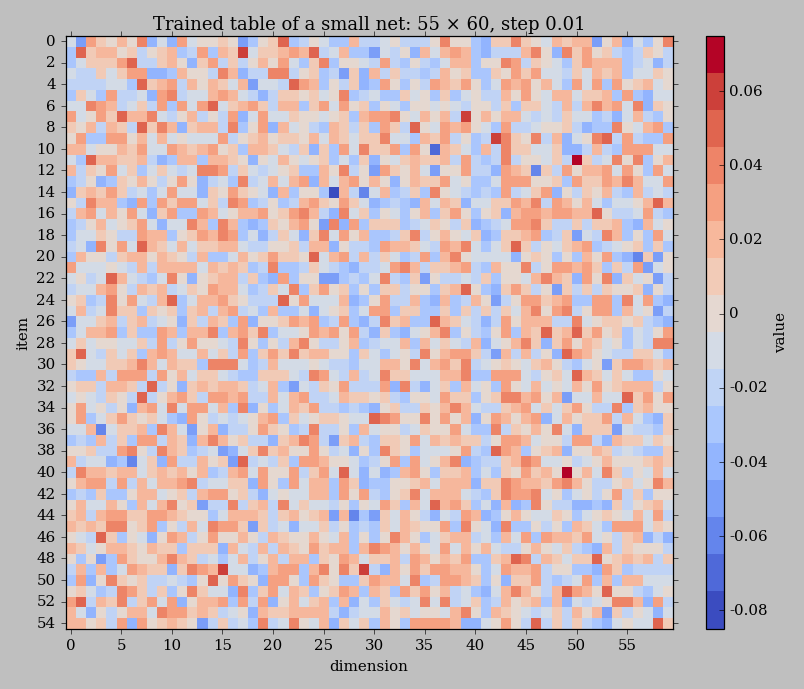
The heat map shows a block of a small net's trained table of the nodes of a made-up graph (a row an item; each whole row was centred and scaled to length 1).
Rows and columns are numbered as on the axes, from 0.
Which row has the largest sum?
41
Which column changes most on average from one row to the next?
50
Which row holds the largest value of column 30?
35
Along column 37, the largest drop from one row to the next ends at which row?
53
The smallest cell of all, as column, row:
26, 14
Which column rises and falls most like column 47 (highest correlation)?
10
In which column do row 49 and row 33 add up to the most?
15
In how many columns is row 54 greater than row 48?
21
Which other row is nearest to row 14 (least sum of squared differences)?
22
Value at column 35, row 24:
-0.03
